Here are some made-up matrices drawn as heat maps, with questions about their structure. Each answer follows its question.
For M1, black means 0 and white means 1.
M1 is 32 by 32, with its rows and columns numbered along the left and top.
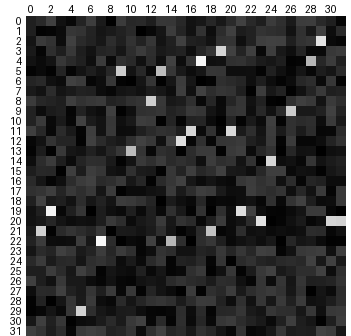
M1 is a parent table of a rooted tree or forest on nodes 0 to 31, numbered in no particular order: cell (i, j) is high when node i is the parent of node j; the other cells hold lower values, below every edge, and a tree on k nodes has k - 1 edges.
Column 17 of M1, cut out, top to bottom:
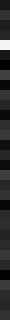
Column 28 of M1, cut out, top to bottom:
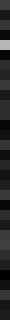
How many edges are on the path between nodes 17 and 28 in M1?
2
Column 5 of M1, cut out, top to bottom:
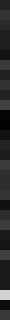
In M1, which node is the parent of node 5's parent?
2
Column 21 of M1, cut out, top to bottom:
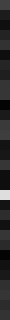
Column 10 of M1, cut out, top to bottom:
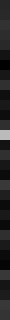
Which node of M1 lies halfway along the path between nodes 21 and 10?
29
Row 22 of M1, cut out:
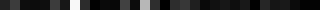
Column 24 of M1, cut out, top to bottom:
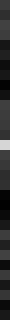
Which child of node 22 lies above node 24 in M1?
14
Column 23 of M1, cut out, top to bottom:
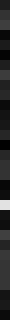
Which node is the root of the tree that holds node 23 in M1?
11
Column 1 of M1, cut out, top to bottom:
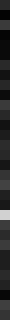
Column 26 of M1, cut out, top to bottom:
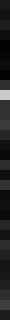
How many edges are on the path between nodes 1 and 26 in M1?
7
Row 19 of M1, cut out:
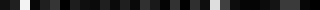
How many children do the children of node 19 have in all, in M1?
3
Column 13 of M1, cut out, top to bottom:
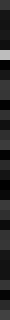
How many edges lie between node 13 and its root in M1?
5
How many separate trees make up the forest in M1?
9
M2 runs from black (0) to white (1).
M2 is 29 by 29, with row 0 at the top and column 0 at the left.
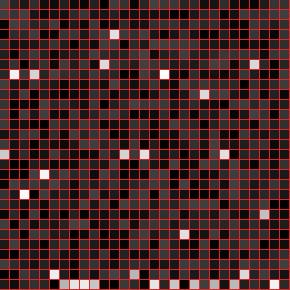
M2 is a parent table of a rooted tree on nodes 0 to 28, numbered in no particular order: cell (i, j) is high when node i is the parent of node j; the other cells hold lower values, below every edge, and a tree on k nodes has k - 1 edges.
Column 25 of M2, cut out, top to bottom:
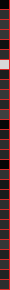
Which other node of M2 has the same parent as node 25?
10
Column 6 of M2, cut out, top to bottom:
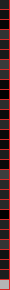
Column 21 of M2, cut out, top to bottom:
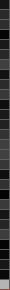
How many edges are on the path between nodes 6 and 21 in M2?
2
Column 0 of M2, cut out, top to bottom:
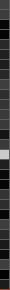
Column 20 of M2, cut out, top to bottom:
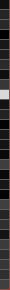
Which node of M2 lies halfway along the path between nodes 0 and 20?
28
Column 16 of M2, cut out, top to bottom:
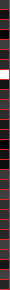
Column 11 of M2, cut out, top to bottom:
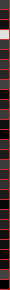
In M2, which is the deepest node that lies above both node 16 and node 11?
7
